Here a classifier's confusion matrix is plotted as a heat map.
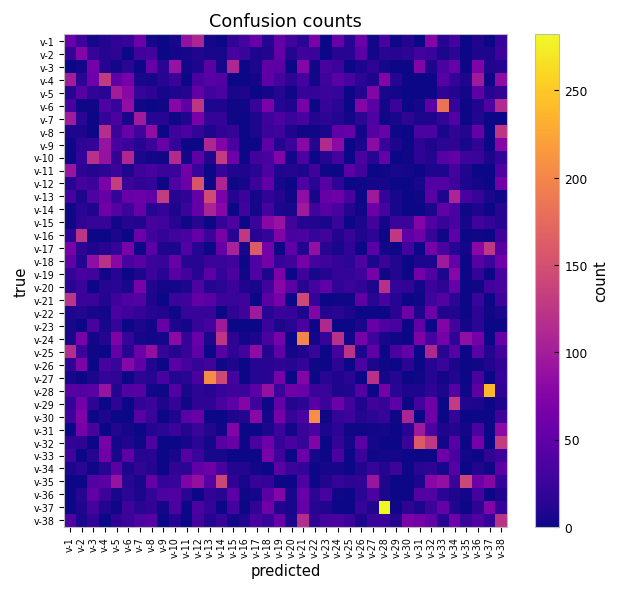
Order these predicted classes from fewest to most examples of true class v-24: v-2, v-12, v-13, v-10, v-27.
v-13, v-27, v-12, v-2, v-10
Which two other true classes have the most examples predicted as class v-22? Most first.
v-30, v-17
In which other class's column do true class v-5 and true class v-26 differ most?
v-27
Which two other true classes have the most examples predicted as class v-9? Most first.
v-13, v-23
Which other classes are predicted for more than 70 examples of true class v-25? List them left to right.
v-1, v-8, v-17, v-32
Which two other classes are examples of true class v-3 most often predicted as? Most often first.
v-15, v-10
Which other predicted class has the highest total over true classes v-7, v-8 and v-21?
v-1
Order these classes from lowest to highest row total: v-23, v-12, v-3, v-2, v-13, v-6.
v-2, v-23, v-3, v-12, v-6, v-13
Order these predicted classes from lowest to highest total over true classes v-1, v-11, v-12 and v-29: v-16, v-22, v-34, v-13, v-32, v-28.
v-13, v-28, v-16, v-22, v-32, v-34
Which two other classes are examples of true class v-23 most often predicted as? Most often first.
v-14, v-33
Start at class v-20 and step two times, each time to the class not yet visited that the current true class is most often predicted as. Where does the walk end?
v-37
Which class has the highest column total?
v-21
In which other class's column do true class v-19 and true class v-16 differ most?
v-29
